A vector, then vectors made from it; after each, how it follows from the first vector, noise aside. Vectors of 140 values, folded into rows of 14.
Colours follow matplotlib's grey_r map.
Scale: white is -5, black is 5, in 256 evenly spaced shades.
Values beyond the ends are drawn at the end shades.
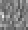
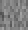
negated, shrunk.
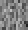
wrapped around, negated.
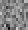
wrapped around, negated.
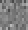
reversed, partly zeroed.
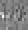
partly zeroed.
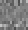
partly zeroed.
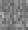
shrunk.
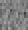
reversed, negated, shrunk.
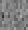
negated, shrunk.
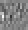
partly zeroed.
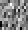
wrapped around, negated, scaled up.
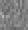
shrunk.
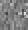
reversed, partly zeroed.
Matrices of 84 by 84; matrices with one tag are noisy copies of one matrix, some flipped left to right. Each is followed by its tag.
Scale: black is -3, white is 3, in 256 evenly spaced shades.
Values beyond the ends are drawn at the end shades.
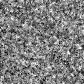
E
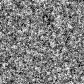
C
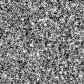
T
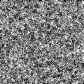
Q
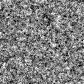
C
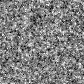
C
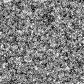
C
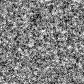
C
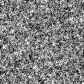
E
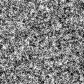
E
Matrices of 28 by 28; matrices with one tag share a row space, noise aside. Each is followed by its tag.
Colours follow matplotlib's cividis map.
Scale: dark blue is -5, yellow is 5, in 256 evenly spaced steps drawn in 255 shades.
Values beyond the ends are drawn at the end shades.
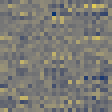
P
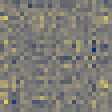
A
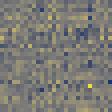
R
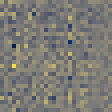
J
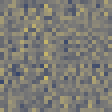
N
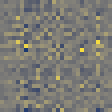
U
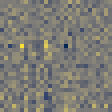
N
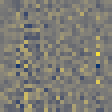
U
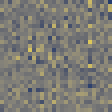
R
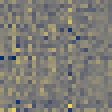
J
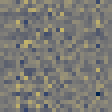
U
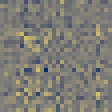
U
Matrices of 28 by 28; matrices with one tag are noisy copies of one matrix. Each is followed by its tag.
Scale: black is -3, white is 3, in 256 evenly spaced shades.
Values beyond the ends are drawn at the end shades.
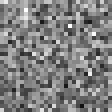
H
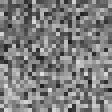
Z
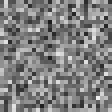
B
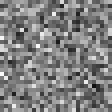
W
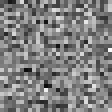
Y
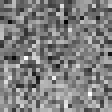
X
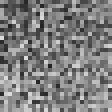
Z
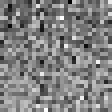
Z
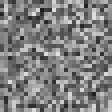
B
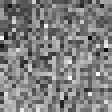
Z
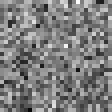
H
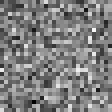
Y
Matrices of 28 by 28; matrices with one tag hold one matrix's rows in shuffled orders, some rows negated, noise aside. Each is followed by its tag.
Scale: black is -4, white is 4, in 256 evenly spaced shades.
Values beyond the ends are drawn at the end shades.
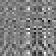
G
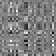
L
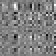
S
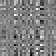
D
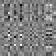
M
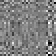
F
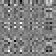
M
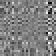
F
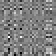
M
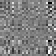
F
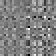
G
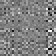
F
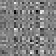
D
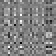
M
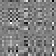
L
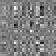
D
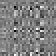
D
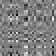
L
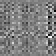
F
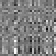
S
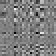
D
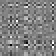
L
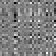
S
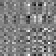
G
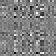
D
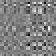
G
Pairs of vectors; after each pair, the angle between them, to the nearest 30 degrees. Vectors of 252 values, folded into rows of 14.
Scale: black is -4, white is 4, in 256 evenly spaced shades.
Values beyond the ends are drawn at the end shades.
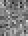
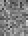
30 degrees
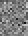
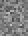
90 degrees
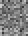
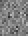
120 degrees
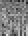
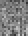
30 degrees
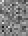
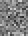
90 degrees
